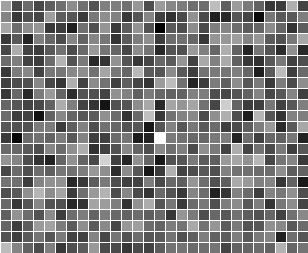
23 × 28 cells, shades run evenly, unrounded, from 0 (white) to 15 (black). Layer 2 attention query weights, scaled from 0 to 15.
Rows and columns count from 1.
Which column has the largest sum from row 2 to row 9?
15
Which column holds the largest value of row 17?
28
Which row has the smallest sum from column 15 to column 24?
1
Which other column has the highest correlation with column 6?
19
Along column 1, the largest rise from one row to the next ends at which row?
4
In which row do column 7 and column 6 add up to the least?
10
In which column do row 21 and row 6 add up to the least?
6
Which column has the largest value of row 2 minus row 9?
24
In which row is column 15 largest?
3
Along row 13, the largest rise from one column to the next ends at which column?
16
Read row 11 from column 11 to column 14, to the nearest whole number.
9 12 9 4
